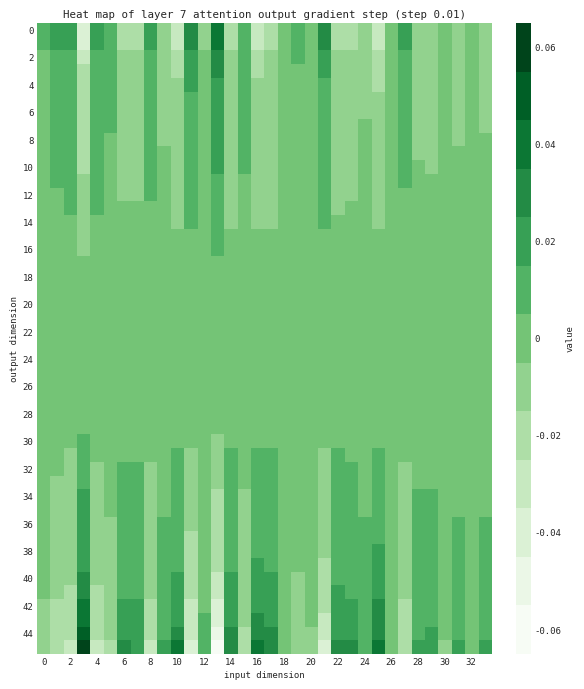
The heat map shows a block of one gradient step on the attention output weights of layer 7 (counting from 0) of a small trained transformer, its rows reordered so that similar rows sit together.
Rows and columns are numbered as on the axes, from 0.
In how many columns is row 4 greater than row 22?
10
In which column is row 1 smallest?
3
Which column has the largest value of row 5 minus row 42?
13
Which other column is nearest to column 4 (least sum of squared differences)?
2
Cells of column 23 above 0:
14
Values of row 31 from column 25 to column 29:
0.01 0 0 0 0
